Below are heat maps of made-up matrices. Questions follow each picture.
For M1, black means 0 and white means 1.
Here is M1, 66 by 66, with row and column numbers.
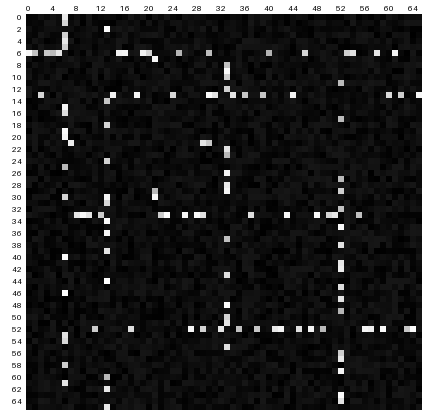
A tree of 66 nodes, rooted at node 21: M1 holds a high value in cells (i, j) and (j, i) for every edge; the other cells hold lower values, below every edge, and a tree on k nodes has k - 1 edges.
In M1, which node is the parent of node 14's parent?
30
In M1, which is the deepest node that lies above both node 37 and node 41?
29
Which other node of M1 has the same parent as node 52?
33
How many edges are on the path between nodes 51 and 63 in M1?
4
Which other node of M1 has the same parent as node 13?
6
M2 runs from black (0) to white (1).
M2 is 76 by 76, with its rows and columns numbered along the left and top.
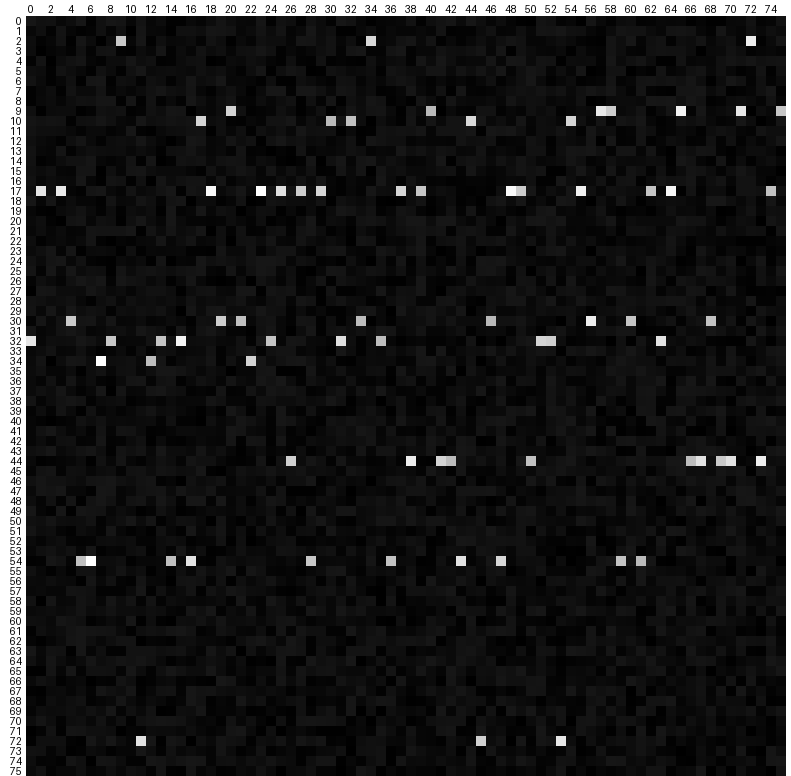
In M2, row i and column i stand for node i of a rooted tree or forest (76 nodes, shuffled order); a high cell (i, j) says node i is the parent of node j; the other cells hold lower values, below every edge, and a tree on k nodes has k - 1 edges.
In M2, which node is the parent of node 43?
54
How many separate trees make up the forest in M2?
2
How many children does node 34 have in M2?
3
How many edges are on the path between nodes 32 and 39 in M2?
3
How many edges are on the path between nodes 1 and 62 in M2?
2
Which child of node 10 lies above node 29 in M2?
17
